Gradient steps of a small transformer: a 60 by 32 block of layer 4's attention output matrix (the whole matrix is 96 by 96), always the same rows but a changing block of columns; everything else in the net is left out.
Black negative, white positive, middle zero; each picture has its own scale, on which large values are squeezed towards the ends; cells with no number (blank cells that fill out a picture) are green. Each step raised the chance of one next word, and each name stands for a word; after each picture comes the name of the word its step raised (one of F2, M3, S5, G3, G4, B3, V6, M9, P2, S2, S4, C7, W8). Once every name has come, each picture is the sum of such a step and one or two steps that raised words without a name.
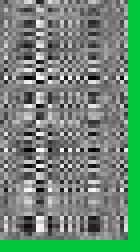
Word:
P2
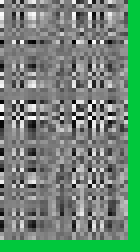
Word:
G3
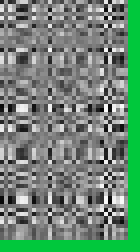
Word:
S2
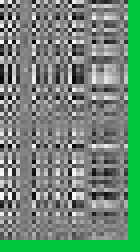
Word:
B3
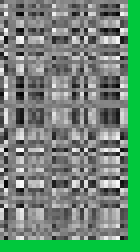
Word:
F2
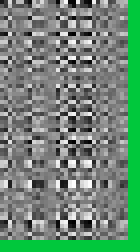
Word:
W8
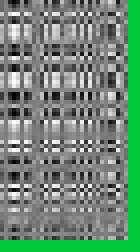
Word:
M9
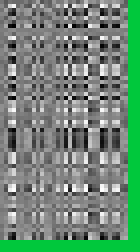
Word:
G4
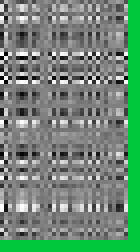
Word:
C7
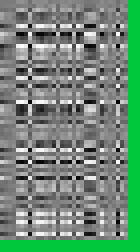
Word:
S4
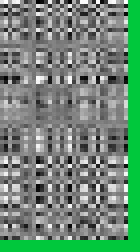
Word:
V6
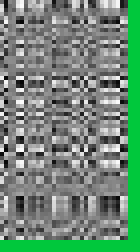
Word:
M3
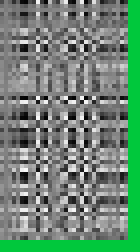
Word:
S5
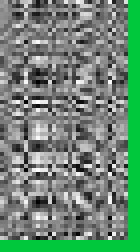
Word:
B3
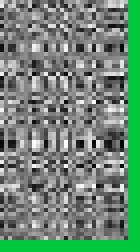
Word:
G4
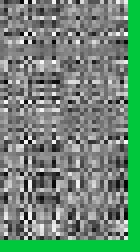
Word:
W8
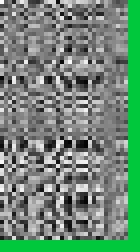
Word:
V6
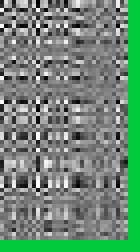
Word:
W8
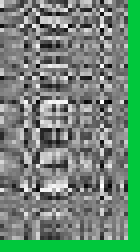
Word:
G4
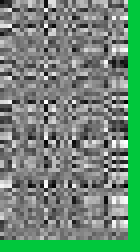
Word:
W8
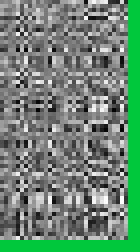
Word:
S2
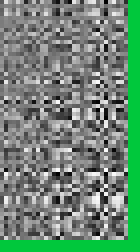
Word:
S5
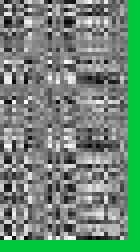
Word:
V6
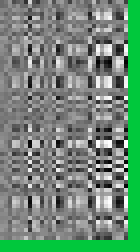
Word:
F2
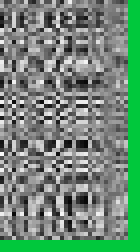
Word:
G3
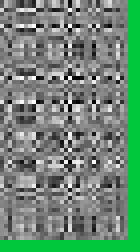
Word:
P2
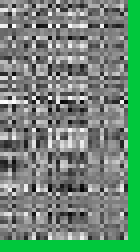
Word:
G4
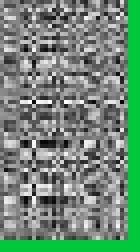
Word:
S5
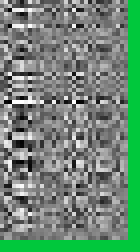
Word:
S5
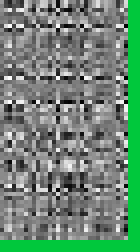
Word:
P2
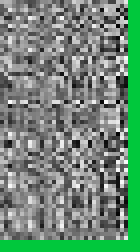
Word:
F2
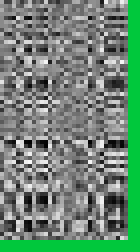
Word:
W8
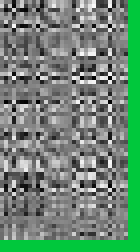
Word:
C7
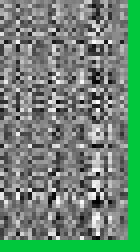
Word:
B3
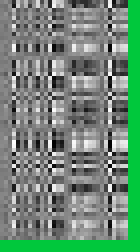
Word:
G4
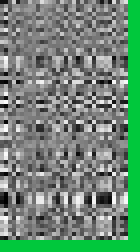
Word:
S2
